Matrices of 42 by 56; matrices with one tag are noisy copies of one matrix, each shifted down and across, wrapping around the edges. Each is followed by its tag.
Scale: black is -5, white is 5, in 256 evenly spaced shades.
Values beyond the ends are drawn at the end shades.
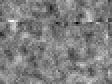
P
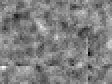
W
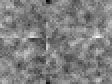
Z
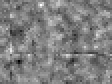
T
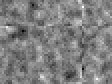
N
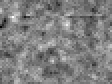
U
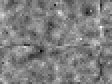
N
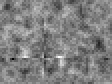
P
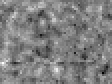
U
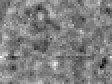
U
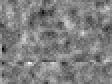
W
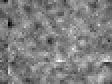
Z
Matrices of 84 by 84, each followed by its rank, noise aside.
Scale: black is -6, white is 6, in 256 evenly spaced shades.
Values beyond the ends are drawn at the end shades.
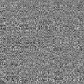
eight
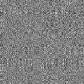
seven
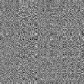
five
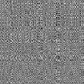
five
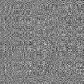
eight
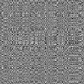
five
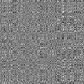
four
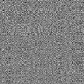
eight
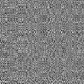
six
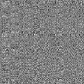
seven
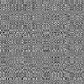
four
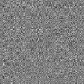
eight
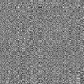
six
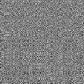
eight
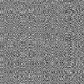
eight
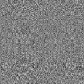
eight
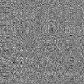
seven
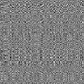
five
